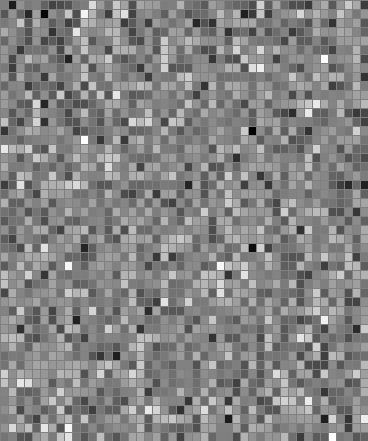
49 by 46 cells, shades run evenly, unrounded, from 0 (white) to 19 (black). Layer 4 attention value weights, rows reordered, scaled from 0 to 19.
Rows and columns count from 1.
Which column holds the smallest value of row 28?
6
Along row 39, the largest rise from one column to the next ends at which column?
41
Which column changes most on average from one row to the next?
11
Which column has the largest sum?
44
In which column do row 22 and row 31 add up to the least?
31
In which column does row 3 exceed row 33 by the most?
9
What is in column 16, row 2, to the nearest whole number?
2
